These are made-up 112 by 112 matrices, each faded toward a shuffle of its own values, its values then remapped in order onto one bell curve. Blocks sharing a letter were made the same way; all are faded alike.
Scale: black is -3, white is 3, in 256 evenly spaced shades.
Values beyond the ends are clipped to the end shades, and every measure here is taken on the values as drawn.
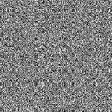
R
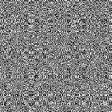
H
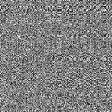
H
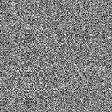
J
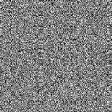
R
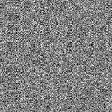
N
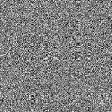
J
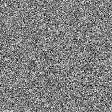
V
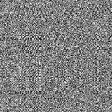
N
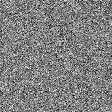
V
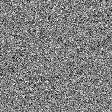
V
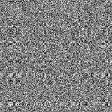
N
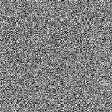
N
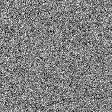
V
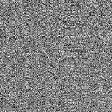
J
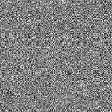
H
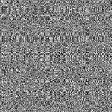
H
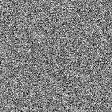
V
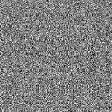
J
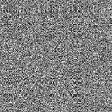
N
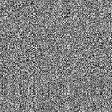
J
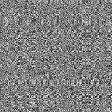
H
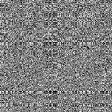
H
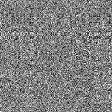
N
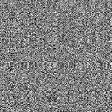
R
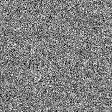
V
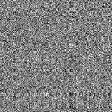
J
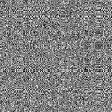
H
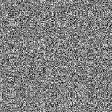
J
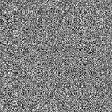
R
